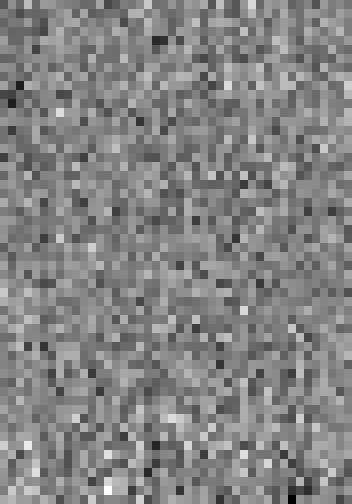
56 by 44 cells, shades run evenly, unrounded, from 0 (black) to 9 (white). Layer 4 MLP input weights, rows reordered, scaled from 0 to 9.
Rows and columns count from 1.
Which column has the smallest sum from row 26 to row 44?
6
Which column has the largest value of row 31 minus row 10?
3
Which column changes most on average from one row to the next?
29
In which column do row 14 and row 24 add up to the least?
18
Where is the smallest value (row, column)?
56, 37
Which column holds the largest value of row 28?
12
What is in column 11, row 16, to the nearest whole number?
5
